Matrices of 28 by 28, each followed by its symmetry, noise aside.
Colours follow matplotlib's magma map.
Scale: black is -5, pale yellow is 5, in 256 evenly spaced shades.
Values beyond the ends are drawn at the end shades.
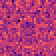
mirrored left to right.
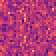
mirrored top to bottom.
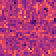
symmetric across the other diagonal.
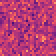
same after a half turn.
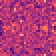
mirrored top to bottom.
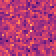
mirrored top to bottom.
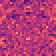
mirrored left to right.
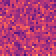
no symmetry.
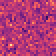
symmetric across the other diagonal.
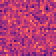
symmetric across the other diagonal.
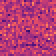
mirrored left to right.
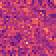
symmetric across the other diagonal.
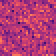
symmetric across the other diagonal.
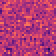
mirrored left to right.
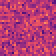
symmetric across the other diagonal.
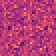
same after a half turn.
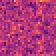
mirrored top to bottom.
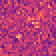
symmetric across the other diagonal.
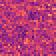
no symmetry.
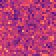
no symmetry.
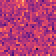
no symmetry.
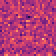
mirrored left to right.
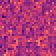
mirrored left to right.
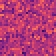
no symmetry.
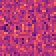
mirrored top to bottom.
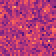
symmetric across the other diagonal.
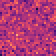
symmetric across the other diagonal.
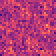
same after a half turn.
